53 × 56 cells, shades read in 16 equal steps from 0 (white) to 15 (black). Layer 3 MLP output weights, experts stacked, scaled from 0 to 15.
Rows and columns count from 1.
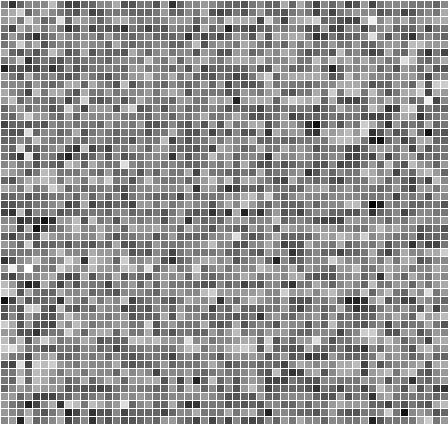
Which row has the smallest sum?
34
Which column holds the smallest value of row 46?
3
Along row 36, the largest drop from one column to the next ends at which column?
6
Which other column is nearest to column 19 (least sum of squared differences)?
18
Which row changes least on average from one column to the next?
50
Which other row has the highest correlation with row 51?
11
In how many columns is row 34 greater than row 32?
9
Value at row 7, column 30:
6
